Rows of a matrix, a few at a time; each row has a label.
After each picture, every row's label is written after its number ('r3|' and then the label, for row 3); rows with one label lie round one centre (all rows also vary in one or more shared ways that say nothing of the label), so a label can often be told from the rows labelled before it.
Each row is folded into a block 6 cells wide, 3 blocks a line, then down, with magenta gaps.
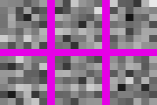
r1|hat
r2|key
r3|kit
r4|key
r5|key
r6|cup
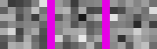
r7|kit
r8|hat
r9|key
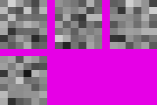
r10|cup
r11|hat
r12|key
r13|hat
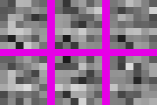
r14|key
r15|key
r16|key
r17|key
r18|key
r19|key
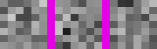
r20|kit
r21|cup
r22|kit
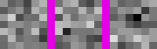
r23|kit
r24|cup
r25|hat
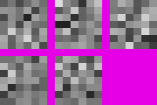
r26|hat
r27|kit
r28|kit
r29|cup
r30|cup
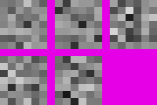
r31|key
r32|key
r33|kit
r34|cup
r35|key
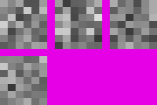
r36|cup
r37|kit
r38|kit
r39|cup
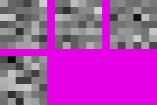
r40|kit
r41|key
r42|hat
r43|key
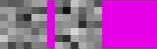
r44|hat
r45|key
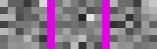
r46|kit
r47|hat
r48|kit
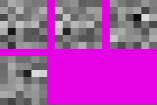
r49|cup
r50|cup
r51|hat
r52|hat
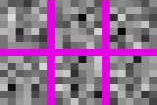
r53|kit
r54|hat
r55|cup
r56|cup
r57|kit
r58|kit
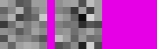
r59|kit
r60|hat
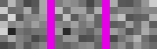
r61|cup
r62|cup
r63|kit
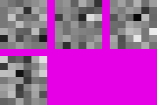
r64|kit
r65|hat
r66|hat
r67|kit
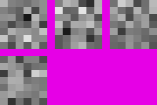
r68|hat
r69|cup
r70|cup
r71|hat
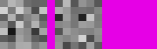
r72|cup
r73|hat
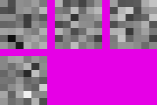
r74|key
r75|kit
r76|kit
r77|hat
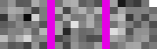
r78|hat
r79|cup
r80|kit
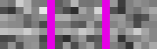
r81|key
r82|key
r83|key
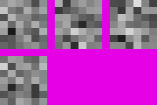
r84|cup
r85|key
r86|key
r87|cup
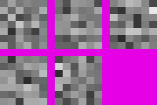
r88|cup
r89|key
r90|key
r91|key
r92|cup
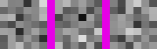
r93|kit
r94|hat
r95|key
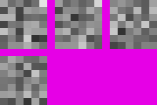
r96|kit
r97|kit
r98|cup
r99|hat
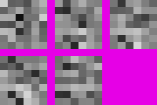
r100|kit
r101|key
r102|key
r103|key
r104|key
